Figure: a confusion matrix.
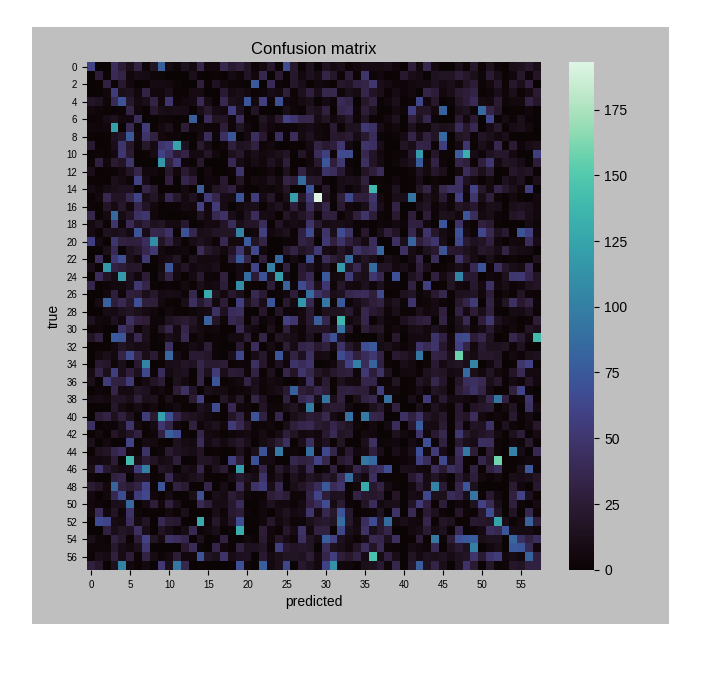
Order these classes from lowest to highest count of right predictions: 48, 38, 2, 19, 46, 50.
2, 46, 50, 48, 38, 19
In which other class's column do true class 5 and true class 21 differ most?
37
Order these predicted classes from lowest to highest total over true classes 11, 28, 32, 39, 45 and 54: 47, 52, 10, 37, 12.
12, 37, 10, 52, 47
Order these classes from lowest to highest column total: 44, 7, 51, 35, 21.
21, 44, 51, 7, 35
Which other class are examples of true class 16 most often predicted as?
14
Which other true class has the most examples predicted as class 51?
6
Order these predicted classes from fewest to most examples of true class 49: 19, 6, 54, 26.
26, 19, 54, 6
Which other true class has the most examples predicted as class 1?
52
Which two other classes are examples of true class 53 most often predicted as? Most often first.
19, 32
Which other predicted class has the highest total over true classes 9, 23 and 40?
10
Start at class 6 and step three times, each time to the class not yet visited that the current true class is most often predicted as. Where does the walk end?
30
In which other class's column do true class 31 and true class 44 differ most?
57
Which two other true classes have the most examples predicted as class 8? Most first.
20, 21
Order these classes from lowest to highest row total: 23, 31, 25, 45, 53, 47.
47, 25, 53, 31, 23, 45
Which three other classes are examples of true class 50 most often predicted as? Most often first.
5, 30, 42
